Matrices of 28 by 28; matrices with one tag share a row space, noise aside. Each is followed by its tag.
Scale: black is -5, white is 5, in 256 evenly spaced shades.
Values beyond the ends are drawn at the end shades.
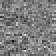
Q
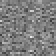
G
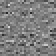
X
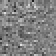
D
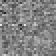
D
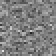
G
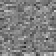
X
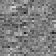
Q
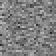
G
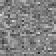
X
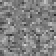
X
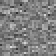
Q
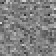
X
